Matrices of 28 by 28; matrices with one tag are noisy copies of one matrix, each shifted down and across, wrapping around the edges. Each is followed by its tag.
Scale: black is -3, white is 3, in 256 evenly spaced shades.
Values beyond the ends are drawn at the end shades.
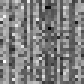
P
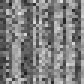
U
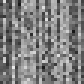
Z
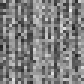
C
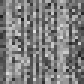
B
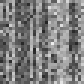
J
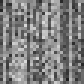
Z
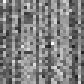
Z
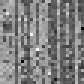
Z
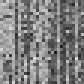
Z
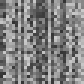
P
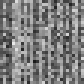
C
